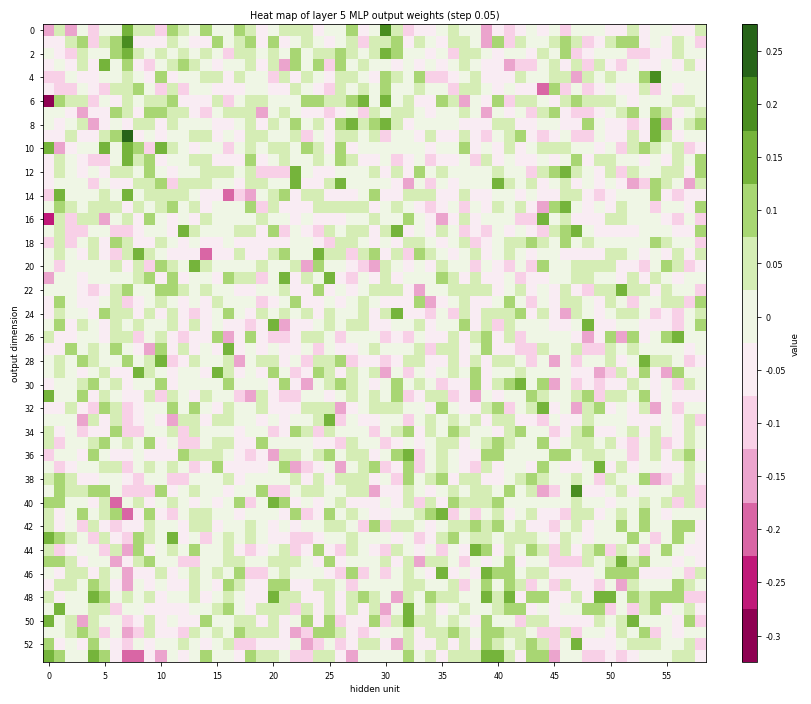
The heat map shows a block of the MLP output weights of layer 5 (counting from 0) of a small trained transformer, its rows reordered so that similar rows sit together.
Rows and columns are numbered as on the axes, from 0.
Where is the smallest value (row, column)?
6, 0
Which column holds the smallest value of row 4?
47
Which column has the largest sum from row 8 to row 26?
7
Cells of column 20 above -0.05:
39
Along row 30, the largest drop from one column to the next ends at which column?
45
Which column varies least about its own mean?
15
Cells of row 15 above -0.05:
41
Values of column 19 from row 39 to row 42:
0.1 0 0 0
